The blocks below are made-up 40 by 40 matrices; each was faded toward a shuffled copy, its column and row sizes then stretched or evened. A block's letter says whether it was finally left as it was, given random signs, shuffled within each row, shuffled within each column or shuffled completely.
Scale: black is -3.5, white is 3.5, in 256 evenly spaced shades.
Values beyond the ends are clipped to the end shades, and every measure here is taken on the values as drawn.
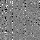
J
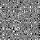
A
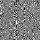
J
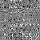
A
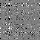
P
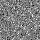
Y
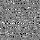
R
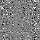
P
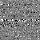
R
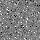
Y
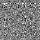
P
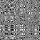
A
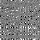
A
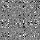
P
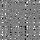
A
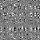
A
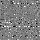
R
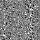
J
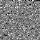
R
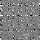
P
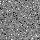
Y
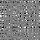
A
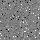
Y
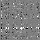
P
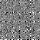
P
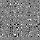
P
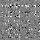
P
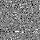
R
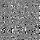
P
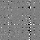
A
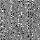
J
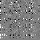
A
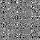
P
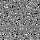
R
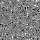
Y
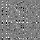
A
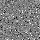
Y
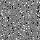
J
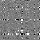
A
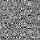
A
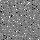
Y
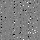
J
